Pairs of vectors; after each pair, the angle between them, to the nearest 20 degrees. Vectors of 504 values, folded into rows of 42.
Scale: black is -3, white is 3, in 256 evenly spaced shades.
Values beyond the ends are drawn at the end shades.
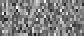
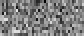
160 degrees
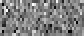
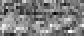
120 degrees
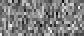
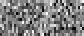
120 degrees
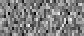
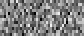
20 degrees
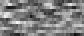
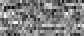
40 degrees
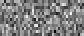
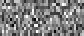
20 degrees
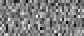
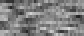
100 degrees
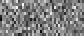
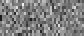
20 degrees
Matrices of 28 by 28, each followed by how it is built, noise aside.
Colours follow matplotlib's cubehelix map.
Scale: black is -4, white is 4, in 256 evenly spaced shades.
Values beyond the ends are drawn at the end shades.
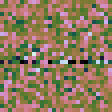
uneven rows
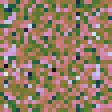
uneven columns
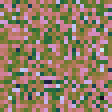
low rank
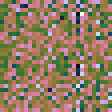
low rank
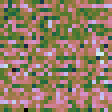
blocks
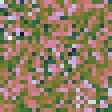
block diagonal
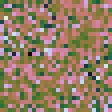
block diagonal
